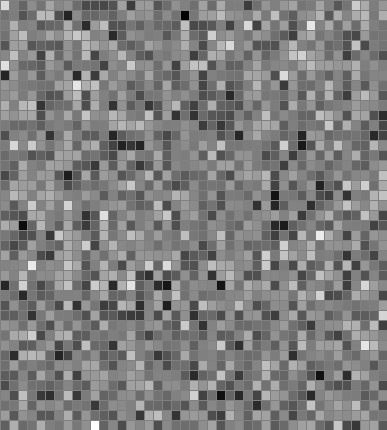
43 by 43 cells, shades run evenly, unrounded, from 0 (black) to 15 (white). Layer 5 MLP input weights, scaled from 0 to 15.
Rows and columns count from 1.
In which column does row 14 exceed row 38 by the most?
36
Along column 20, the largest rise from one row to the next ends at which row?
20
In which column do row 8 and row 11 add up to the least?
5
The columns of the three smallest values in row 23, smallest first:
3, 32, 31
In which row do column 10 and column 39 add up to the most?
25
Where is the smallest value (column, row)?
21, 2
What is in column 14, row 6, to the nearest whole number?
11
